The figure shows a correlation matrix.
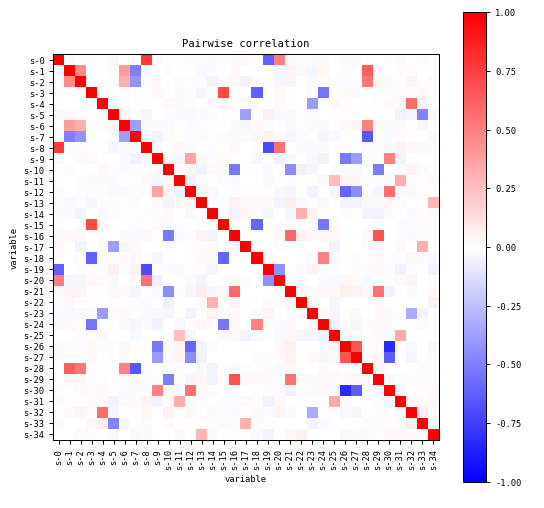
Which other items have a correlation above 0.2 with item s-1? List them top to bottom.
s-2, s-6, s-28
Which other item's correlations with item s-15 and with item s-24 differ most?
s-3
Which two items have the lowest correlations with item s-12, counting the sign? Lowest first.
s-26, s-27
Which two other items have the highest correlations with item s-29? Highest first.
s-16, s-21
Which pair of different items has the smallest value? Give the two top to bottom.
s-26, s-30
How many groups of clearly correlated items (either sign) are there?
10
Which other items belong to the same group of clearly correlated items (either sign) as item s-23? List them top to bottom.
s-4, s-32
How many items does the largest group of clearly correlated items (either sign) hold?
5
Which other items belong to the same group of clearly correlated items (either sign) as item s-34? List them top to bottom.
s-13
